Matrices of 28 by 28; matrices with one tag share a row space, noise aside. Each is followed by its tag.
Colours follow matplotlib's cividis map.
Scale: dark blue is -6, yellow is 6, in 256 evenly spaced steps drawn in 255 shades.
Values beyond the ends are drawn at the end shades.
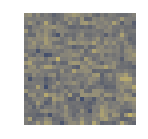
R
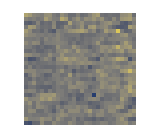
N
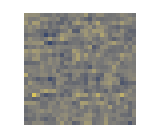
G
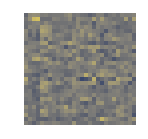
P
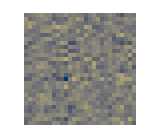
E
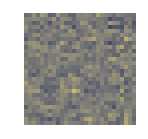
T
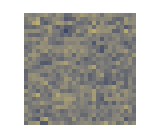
P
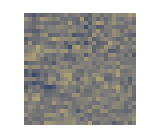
G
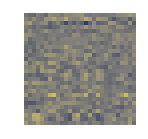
G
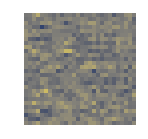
P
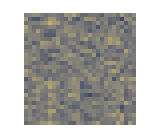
T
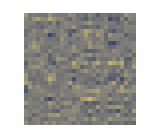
T
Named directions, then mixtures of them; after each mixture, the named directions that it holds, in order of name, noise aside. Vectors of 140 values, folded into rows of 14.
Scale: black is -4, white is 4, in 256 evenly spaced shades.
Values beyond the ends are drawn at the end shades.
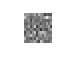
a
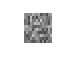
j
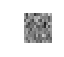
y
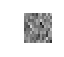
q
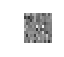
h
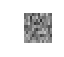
j.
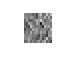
q.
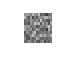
a, j.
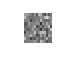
a, q.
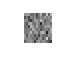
h, q.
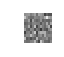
a.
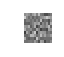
a, j.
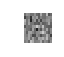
h, j.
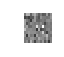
h.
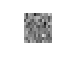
y.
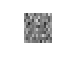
j, y.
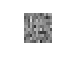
a, j.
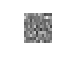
a.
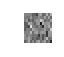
q.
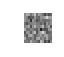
a, h.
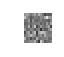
a.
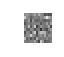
a.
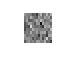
q.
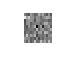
a, h.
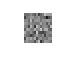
a.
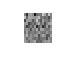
h, y.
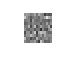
a.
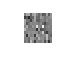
h.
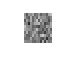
j, y.
